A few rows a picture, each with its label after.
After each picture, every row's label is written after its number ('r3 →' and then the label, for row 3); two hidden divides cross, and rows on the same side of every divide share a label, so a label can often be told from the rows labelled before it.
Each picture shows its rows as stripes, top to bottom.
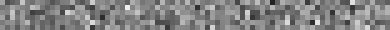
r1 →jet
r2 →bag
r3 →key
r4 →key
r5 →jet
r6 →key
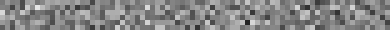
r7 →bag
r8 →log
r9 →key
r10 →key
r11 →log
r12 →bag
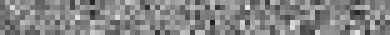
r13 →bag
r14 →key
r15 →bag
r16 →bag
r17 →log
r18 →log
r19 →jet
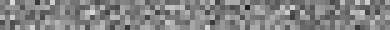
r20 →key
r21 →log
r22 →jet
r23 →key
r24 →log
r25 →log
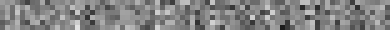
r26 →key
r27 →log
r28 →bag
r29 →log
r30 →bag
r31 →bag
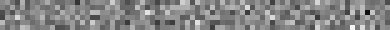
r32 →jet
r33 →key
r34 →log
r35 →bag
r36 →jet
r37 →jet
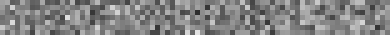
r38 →jet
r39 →key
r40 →bag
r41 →key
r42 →key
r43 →jet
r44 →jet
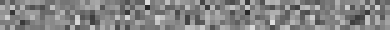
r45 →log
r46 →key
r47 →log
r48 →bag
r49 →bag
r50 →jet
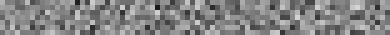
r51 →jet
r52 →jet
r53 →bag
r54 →bag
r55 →jet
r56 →key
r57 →bag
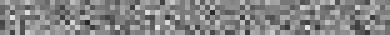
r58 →log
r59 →key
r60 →log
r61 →key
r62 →log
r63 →bag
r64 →log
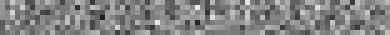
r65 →key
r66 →jet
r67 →key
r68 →key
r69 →bag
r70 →bag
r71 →jet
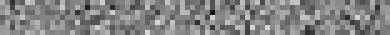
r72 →log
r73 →log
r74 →jet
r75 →key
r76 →bag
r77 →log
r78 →log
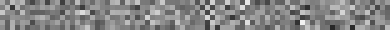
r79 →key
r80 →log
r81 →key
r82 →log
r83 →key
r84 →key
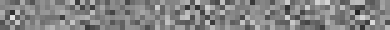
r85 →jet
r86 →bag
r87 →log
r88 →key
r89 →log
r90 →bag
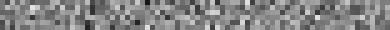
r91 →key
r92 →bag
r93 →bag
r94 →jet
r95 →log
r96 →log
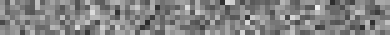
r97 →key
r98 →jet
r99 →jet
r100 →log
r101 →key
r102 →bag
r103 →log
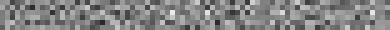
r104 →log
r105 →key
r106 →log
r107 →log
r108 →key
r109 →bag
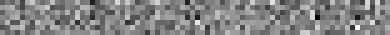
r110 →bag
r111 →key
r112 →bag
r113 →bag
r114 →jet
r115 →key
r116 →key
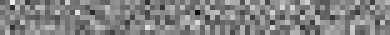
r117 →key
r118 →log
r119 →bag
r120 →key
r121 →jet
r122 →log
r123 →log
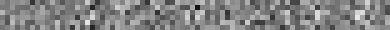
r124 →key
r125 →bag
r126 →jet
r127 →jet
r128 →key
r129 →bag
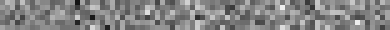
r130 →jet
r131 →jet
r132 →log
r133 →bag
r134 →jet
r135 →jet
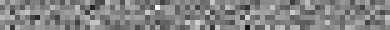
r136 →key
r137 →bag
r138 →log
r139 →key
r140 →jet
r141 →log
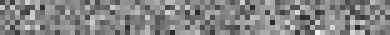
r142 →log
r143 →key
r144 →bag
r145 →log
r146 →jet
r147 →log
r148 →jet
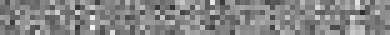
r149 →key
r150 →jet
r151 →bag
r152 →jet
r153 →log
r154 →jet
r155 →jet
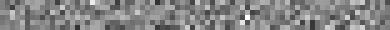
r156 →jet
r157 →log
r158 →key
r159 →key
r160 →log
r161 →jet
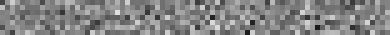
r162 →bag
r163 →key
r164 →key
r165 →log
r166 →key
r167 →bag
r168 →log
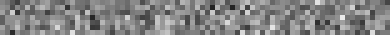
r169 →jet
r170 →log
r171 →key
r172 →bag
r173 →bag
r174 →bag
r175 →log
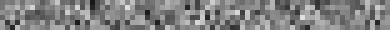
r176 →bag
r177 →bag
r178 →key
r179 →key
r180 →jet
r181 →log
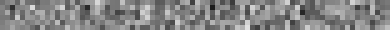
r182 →jet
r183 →log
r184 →log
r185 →log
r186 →key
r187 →key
